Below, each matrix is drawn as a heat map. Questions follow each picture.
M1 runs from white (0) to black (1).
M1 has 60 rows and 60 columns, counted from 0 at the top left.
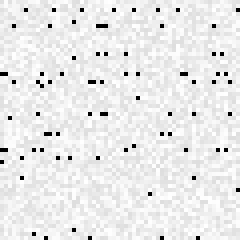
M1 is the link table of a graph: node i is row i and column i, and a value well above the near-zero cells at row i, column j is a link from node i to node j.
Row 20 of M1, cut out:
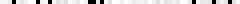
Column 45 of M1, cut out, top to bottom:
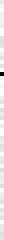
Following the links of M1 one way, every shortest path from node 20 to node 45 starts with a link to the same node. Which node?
node 57
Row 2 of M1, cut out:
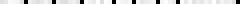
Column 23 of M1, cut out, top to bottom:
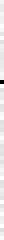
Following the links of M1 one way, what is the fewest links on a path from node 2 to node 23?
2
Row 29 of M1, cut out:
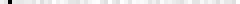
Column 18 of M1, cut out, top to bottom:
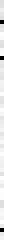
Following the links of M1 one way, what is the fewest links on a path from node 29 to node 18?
4
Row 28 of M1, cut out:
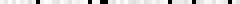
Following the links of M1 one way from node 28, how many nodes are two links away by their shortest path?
2
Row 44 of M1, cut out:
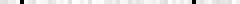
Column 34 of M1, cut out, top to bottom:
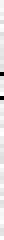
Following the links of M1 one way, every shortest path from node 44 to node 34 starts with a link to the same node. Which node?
node 5
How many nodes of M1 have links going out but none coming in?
5
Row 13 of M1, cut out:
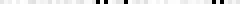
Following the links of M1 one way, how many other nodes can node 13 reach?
6
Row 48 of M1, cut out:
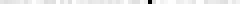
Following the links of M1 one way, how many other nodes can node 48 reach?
9
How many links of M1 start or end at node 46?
2
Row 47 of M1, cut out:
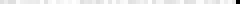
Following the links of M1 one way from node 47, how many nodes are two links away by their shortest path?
4
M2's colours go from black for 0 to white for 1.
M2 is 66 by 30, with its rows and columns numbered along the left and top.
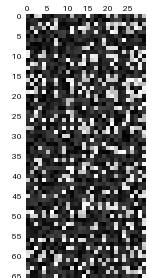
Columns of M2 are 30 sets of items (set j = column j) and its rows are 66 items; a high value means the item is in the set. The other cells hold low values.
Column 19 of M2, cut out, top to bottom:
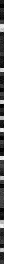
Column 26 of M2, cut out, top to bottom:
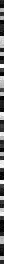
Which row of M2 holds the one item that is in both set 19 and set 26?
29
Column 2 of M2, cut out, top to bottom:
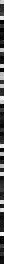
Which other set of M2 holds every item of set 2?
11
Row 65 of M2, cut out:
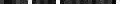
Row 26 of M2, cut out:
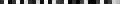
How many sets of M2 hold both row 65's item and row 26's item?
1
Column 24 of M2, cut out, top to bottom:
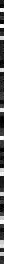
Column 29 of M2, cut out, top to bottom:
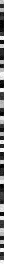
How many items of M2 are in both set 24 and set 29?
5
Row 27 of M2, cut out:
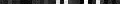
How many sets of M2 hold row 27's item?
4
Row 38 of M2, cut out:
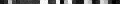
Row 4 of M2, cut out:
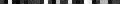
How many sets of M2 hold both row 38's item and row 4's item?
8
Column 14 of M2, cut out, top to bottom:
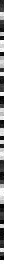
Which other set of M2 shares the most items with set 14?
22
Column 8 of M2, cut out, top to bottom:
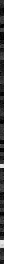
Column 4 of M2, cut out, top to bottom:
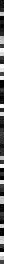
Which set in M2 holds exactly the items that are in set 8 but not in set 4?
12
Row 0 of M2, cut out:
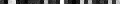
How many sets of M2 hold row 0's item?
8
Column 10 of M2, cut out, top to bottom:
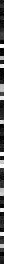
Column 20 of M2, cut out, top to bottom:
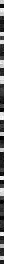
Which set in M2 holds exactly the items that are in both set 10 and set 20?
18
